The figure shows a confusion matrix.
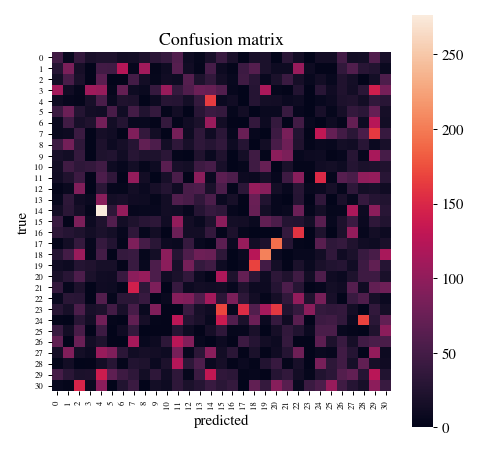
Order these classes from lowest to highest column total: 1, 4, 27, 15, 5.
5, 1, 27, 15, 4
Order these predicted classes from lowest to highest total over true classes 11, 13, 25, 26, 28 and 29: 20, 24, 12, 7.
20, 12, 7, 24
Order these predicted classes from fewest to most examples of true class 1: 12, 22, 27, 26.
12, 26, 27, 22
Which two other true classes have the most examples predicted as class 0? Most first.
3, 26
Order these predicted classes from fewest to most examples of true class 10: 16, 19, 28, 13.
16, 28, 13, 19
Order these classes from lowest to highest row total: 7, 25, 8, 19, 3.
25, 8, 19, 7, 3
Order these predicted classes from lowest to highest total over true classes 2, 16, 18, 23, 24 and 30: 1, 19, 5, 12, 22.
5, 1, 12, 22, 19
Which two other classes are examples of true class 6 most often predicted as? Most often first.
29, 14
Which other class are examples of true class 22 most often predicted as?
14
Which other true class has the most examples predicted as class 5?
27
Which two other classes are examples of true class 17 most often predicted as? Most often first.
20, 7
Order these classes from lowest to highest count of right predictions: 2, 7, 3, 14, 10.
2, 14, 10, 7, 3
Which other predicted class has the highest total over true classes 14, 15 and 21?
4
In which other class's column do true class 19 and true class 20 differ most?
18
